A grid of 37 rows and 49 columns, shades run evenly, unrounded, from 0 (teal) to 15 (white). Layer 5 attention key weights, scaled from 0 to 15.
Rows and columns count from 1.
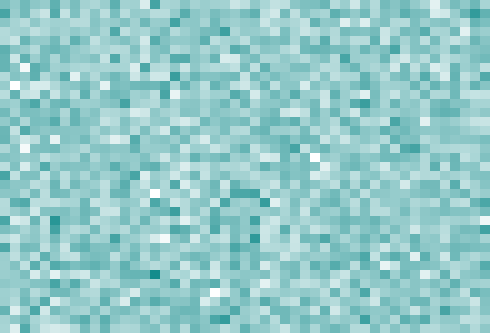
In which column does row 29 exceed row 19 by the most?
12
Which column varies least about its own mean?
10
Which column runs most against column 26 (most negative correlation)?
17
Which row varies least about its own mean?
15
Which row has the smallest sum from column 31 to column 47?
6
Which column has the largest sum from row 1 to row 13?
11
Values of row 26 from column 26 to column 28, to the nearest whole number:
7 12 11
